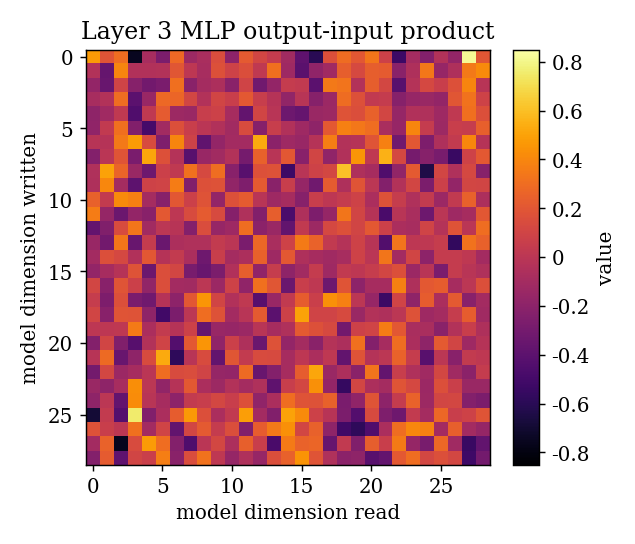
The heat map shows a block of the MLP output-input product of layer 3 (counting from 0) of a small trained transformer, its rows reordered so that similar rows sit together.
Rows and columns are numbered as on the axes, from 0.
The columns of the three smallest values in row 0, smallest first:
3, 16, 22
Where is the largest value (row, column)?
0, 27
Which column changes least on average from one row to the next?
10
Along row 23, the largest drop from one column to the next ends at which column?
17
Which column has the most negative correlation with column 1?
24
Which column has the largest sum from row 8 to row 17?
18
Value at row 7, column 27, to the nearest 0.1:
0.1
